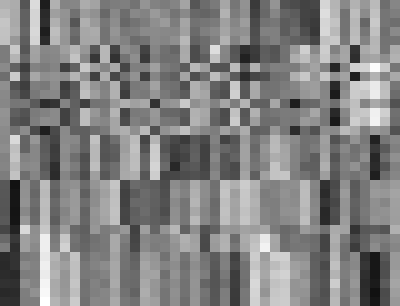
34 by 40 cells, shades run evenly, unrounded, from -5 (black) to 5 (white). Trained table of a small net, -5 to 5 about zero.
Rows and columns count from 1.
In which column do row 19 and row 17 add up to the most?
16
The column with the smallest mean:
2
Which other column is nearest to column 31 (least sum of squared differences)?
11
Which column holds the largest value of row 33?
5
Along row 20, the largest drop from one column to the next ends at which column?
17
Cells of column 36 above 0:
20
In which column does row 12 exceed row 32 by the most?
38
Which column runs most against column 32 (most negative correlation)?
34
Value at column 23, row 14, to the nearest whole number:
-2
